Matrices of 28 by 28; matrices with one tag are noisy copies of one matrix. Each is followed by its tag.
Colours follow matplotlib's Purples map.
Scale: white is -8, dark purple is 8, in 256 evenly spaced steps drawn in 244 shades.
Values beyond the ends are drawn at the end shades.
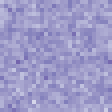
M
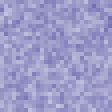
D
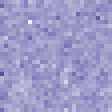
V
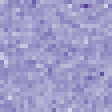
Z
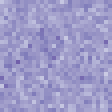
M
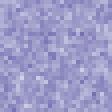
M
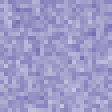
D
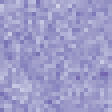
V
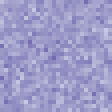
M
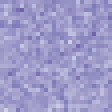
D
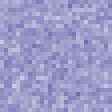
M
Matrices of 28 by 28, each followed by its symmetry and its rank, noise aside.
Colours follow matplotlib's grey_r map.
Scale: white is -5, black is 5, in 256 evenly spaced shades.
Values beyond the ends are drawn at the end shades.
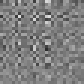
no symmetry, rank two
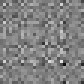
symmetric, rank three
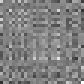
symmetric, rank two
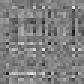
antisymmetric, rank two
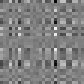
no symmetry, rank one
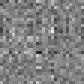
no symmetry, rank three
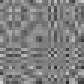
symmetric, rank two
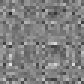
no symmetry, rank three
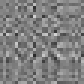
antisymmetric, rank two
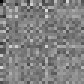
symmetric, rank three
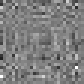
no symmetry, rank three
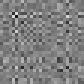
symmetric, rank two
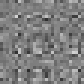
no symmetry, rank three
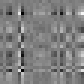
no symmetry, rank one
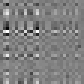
no symmetry, rank one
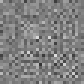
symmetric, rank three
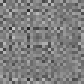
symmetric, rank two
